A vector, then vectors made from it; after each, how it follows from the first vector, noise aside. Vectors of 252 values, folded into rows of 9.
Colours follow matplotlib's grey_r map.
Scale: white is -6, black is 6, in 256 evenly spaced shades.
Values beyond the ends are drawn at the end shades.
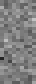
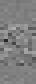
wrapped around, partly zeroed.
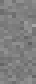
reversed, negated, shrunk.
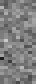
copied.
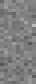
reversed, negated, shrunk.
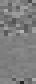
wrapped around, partly zeroed.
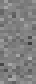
reversed, negated, partly zeroed.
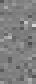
reversed, negated, partly zeroed.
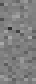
wrapped around, partly zeroed.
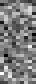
wrapped around, negated, scaled up.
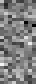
reversed, scaled up.
